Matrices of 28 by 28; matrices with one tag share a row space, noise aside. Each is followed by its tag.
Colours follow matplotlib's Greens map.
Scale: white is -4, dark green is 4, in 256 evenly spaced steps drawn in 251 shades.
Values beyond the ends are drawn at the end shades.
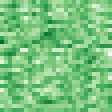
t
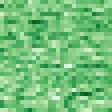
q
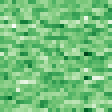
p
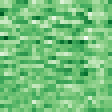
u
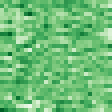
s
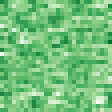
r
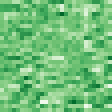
p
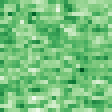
q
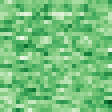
s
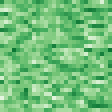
u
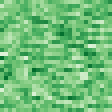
u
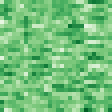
u
